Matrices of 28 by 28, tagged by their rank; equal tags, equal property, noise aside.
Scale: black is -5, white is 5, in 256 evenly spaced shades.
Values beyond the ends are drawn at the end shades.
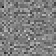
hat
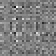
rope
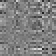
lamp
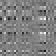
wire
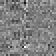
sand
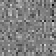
rope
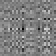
lamp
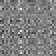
rope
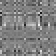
lamp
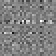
rope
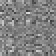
hat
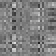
wire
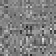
hat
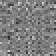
hat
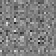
rope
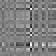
wire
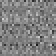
hat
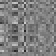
wire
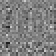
rope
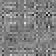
lamp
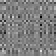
lamp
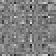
lamp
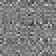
hat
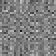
rope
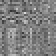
rope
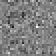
sand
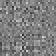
sand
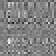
rope
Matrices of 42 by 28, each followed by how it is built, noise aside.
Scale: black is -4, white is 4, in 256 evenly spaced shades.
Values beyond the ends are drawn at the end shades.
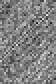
Hankel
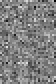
low rank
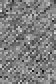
Hankel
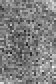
smooth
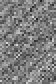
Hankel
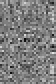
low rank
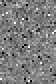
sparse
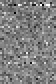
uneven rows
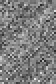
Hankel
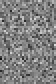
repeating columns
